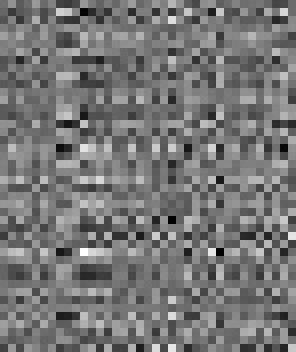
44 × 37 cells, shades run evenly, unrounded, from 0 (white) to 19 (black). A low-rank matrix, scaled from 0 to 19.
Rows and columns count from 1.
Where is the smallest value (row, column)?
32, 11
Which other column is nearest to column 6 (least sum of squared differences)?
3
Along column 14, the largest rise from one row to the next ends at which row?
31
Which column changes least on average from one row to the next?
19
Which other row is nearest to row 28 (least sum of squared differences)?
13
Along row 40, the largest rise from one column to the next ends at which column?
8
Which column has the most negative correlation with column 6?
28
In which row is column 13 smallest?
23
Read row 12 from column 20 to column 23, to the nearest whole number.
12 9 13 10
